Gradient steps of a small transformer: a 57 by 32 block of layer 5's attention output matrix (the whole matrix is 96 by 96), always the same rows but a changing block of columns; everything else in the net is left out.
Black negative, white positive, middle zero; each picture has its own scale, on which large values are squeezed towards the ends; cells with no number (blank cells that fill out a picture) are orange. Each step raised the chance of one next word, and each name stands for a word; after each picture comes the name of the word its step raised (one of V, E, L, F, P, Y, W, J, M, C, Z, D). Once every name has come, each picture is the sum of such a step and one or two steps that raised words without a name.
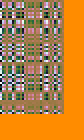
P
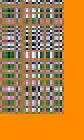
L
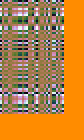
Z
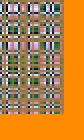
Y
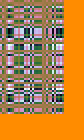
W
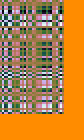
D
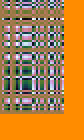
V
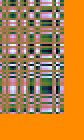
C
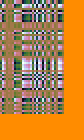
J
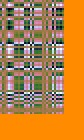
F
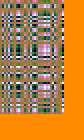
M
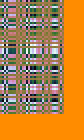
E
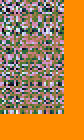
Y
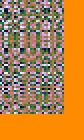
P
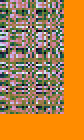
L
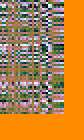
M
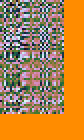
L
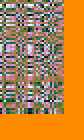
M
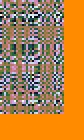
P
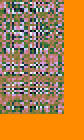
Y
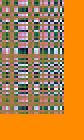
E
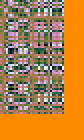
E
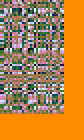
Z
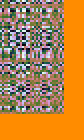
L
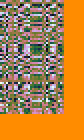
M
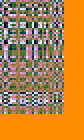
F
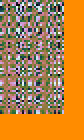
Y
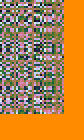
C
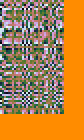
F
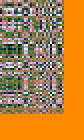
F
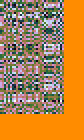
P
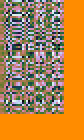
L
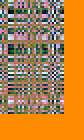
D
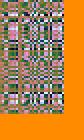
Z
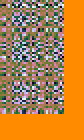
M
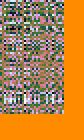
Z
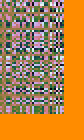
C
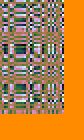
E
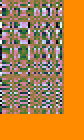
F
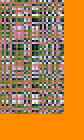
Z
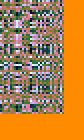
C
